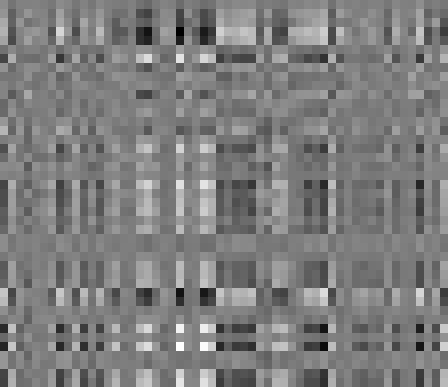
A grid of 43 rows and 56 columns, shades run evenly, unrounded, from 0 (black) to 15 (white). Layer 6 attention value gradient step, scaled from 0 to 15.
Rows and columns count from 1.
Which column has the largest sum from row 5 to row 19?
23
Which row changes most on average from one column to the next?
39
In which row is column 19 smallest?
4
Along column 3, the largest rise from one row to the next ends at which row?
40
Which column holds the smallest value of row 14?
34
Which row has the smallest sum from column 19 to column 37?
33
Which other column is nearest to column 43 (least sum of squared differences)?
38
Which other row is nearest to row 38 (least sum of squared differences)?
12
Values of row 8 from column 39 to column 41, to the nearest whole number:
9 8 9
